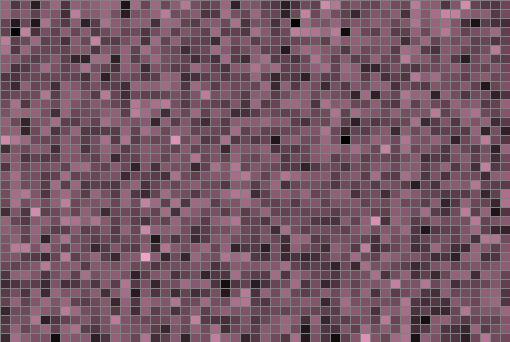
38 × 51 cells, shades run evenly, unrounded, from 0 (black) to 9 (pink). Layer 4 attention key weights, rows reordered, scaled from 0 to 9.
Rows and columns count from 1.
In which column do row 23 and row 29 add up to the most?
15
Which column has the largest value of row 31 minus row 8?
38
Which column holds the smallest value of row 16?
35
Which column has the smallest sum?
50
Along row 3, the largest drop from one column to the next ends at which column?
30
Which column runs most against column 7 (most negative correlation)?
45
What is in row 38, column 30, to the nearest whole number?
6
